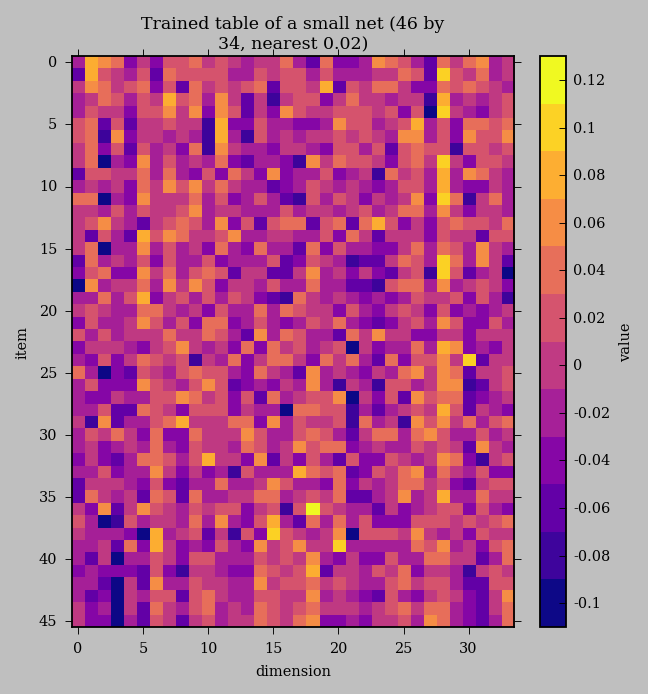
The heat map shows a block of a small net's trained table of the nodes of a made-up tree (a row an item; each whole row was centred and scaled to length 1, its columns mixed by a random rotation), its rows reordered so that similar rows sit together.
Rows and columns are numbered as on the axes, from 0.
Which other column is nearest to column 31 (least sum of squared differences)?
1
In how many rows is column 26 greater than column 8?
30
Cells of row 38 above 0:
11
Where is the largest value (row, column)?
36, 18
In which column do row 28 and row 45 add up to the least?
3
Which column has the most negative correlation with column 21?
13
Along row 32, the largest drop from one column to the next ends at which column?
15
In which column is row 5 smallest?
10
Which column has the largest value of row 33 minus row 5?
17
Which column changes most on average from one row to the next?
2
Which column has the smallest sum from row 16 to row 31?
21
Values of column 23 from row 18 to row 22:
-0.08 -0.02 -0.04 -0.06 0.06
